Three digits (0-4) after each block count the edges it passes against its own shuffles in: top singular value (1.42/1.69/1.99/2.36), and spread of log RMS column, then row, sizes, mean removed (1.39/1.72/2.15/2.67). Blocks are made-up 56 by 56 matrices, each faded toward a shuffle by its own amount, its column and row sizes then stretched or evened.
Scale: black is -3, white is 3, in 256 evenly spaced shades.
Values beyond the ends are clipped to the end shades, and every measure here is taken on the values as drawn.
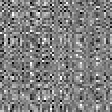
4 4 1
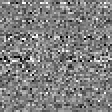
1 0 4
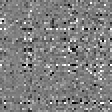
3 3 3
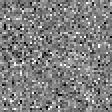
1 1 1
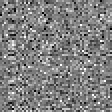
3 1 0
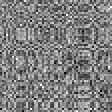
4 0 1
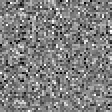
2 1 0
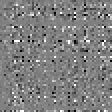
1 4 4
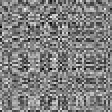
4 2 3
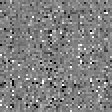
1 2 2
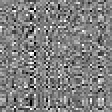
4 4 2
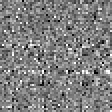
2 0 3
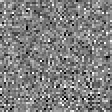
2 1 1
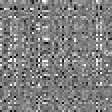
4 4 3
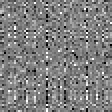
4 4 0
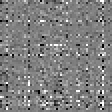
3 4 4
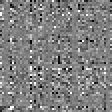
0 4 4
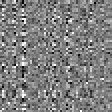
4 4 1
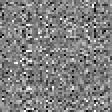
3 3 1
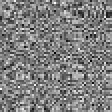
3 1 0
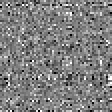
3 2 3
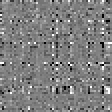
4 3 4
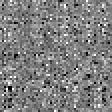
2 2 2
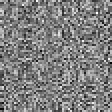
3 2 0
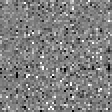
0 3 2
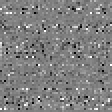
0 0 4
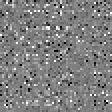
2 2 2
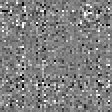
1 3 3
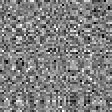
4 0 2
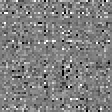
0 3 4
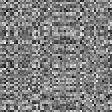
4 3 1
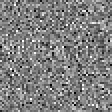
2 0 1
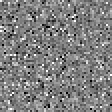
0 1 1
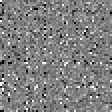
0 3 1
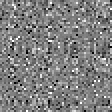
3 1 0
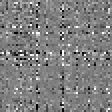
2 4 4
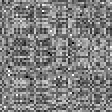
4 0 1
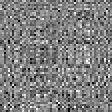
4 2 2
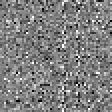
1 3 2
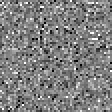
2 0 1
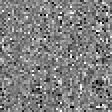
1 3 0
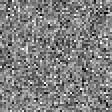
1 1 0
